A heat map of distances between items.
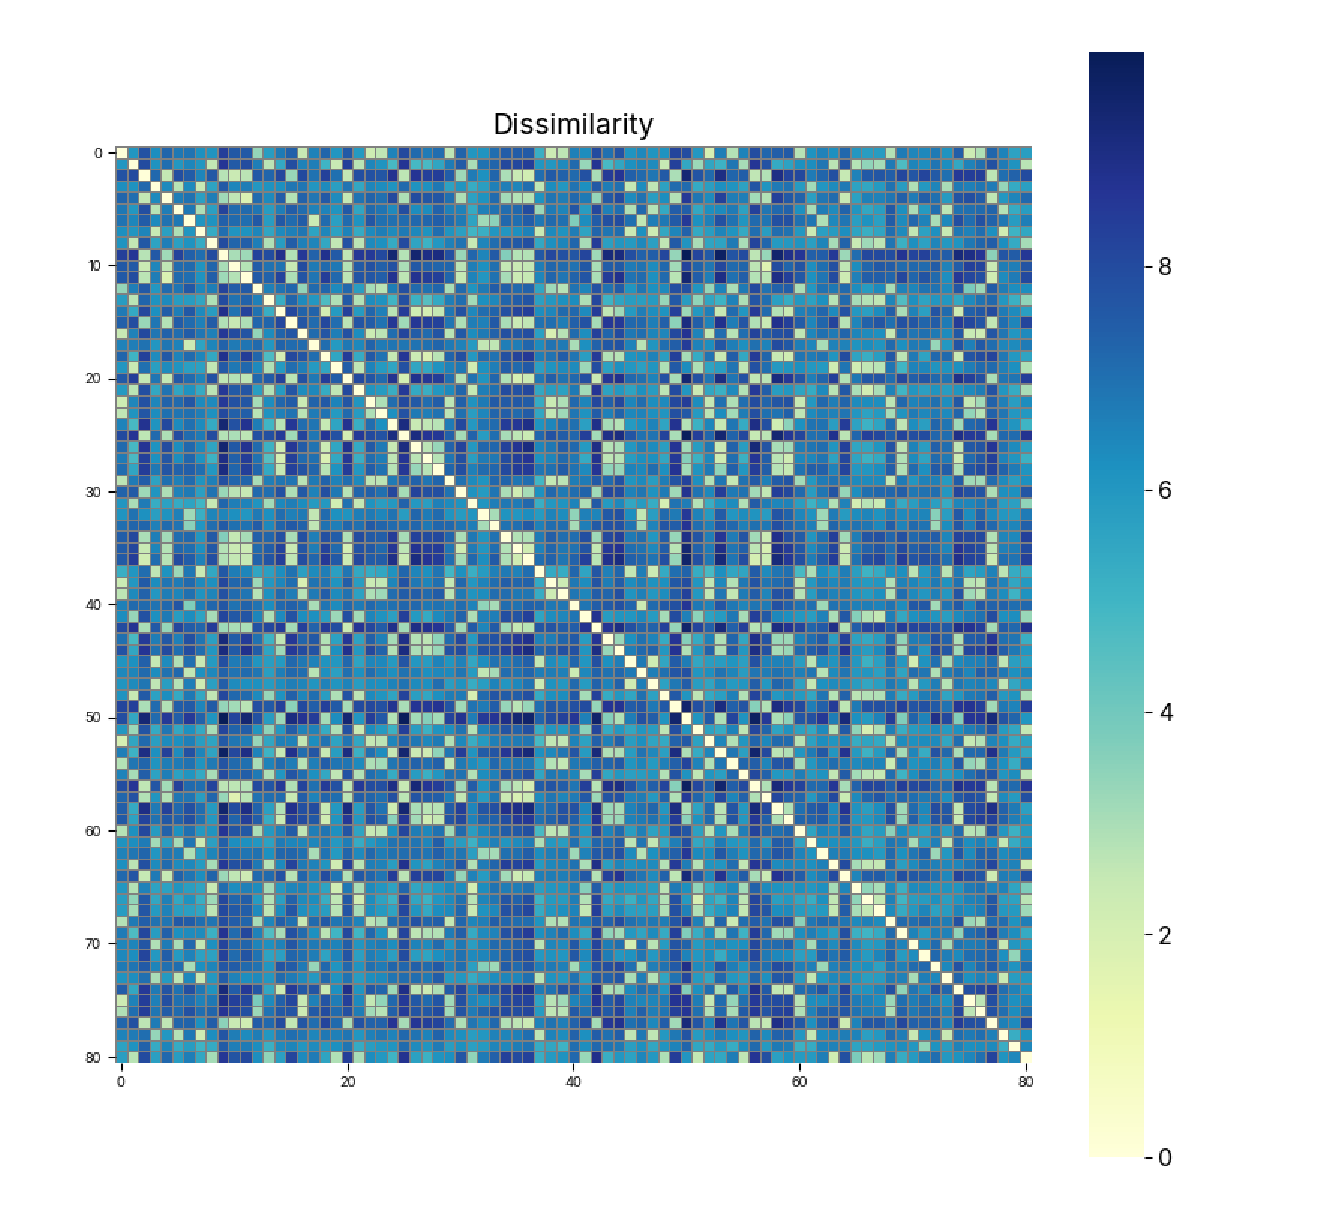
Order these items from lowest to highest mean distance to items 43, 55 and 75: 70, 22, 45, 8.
8, 22, 45, 70
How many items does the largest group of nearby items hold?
18
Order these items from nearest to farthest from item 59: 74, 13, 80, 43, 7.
74, 43, 13, 80, 7
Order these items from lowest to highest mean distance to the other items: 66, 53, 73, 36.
66, 73, 53, 36
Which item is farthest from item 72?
50
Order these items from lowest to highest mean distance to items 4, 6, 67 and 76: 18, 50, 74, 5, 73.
73, 5, 18, 74, 50
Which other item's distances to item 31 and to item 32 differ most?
48
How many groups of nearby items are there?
7
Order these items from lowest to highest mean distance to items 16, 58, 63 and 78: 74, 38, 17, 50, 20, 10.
38, 74, 50, 17, 10, 20
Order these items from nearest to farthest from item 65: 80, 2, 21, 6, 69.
21, 80, 69, 6, 2
